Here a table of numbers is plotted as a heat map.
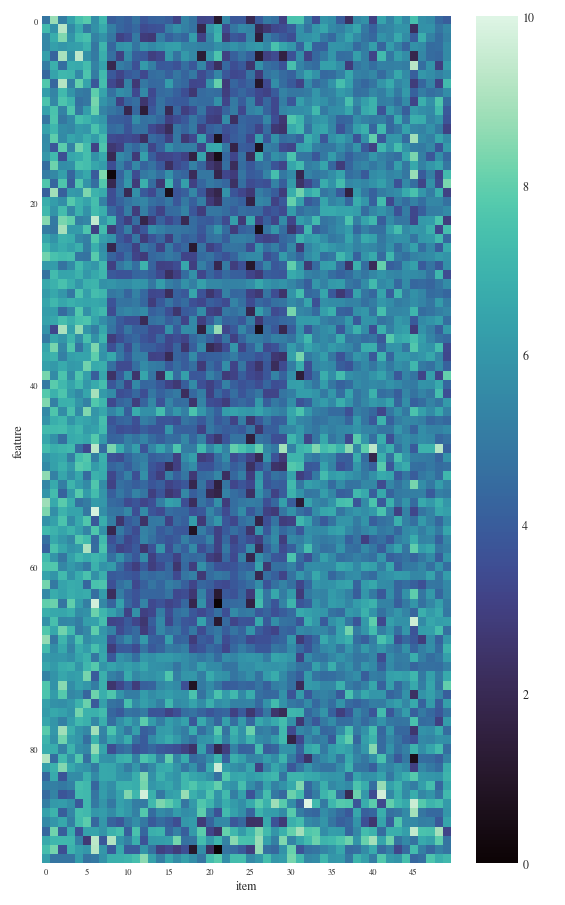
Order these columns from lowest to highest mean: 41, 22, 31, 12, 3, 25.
25, 22, 12, 31, 41, 3
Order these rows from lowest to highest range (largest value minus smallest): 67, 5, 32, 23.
67, 32, 5, 23
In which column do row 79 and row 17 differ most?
8
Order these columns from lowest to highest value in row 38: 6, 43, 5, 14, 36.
36, 14, 43, 6, 5
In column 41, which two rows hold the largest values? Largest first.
85, 84
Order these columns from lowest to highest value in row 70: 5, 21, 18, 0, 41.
41, 21, 18, 0, 5
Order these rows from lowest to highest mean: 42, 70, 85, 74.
42, 70, 74, 85
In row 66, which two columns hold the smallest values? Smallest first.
21, 12
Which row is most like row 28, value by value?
40
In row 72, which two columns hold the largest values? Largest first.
5, 15
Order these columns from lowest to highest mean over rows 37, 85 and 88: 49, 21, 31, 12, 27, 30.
21, 49, 27, 12, 30, 31
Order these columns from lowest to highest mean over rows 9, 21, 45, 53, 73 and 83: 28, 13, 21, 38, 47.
13, 28, 21, 38, 47
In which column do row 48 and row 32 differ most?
26
